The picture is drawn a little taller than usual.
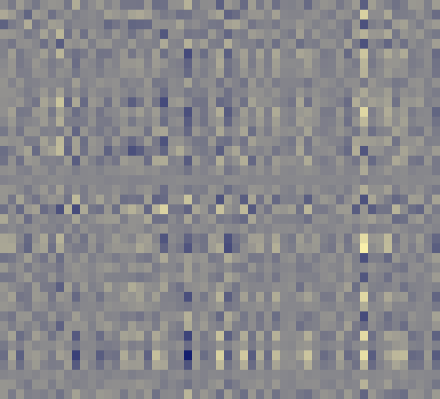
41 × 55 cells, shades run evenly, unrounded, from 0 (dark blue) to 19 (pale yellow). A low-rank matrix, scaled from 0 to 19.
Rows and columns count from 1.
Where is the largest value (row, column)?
26, 46
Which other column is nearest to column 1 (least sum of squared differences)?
19
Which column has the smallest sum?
24
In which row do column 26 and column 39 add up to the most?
22
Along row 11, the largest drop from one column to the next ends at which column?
9
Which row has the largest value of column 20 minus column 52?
37
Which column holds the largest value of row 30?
17
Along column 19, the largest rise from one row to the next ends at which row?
23
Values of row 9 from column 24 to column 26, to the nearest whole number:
12 9 10
